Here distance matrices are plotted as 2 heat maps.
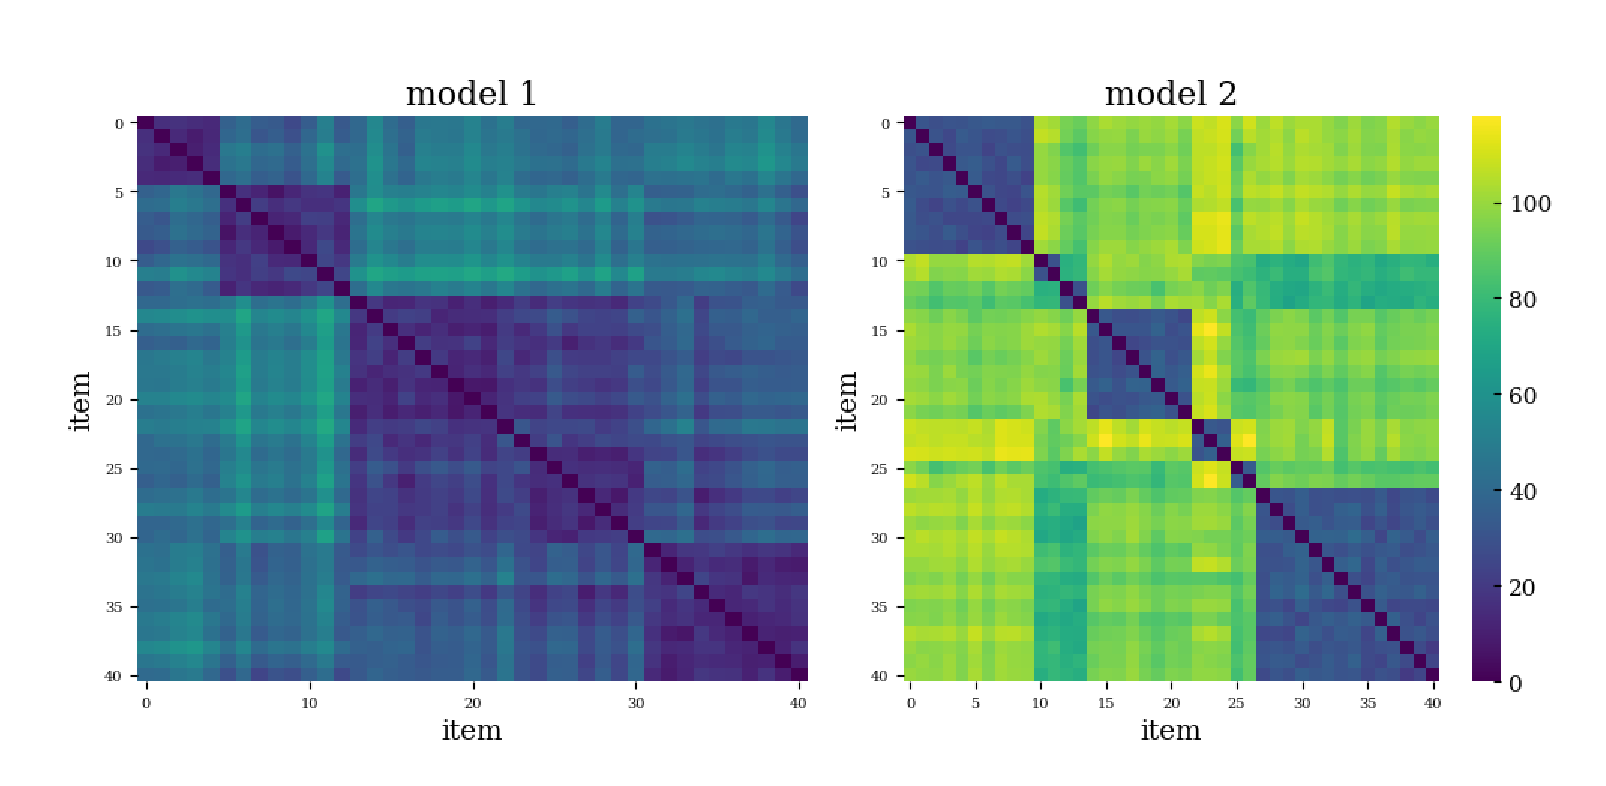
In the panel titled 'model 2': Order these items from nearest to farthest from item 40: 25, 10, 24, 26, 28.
28, 10, 25, 26, 24
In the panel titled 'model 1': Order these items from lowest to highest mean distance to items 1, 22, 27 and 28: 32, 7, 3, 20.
20, 32, 3, 7
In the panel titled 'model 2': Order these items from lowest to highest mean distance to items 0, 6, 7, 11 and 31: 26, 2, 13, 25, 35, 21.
2, 35, 13, 25, 21, 26
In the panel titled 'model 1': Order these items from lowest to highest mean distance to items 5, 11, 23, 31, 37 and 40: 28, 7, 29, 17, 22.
7, 29, 17, 28, 22
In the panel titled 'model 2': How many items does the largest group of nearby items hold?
14
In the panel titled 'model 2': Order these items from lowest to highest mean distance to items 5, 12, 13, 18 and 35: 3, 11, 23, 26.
3, 11, 26, 23
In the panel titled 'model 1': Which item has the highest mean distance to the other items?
11
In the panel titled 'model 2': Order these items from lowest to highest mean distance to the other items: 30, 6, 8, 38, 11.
38, 30, 6, 8, 11
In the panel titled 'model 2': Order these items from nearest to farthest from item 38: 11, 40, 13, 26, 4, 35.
40, 35, 13, 11, 26, 4
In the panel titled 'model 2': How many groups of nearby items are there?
7
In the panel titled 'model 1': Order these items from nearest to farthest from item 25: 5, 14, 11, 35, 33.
35, 14, 33, 5, 11
